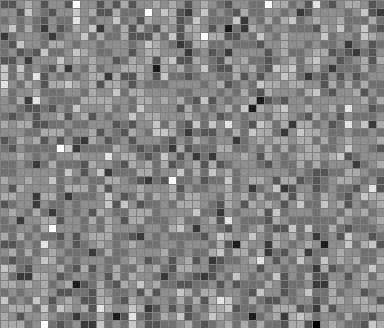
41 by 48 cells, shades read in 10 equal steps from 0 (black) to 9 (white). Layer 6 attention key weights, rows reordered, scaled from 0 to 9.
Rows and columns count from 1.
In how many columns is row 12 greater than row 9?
19
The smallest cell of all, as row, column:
41, 40
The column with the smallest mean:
24
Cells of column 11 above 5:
7
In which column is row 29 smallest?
25
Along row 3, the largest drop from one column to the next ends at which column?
31
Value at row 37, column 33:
7
